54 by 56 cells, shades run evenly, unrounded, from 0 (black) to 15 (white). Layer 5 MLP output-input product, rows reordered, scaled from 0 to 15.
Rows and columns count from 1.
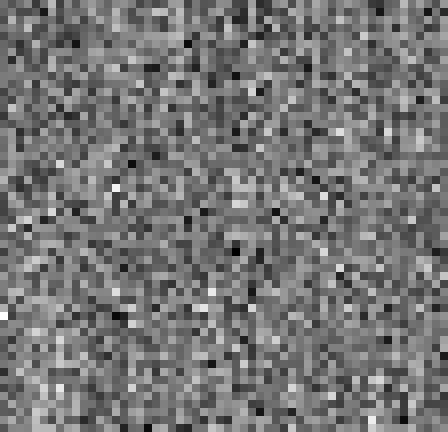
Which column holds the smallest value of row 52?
33
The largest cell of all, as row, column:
40, 1
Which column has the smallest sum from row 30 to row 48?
16
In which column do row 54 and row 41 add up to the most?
27
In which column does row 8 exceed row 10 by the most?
7
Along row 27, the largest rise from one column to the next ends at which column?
36
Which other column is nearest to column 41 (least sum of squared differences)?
45
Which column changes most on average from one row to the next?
30
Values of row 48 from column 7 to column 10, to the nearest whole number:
6 7 7 7
